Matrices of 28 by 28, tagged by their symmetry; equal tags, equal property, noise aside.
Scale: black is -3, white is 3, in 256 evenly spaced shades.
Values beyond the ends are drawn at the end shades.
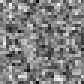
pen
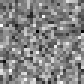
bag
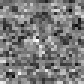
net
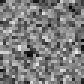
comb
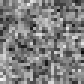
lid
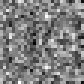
pen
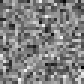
bag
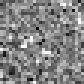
comb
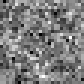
comb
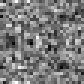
pen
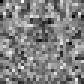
net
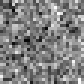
bag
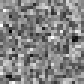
bag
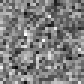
comb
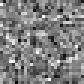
lid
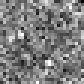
comb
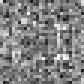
pen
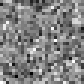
bag
